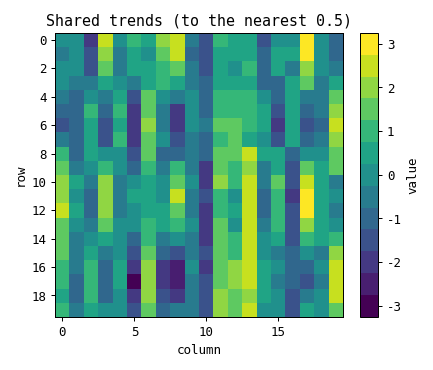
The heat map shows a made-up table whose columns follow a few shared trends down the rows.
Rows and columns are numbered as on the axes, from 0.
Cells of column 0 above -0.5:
15
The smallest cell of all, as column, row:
5, 17
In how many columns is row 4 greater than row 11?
9
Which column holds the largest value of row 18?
19
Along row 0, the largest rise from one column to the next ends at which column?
3
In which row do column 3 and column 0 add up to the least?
6
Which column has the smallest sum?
10
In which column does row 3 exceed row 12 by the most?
16
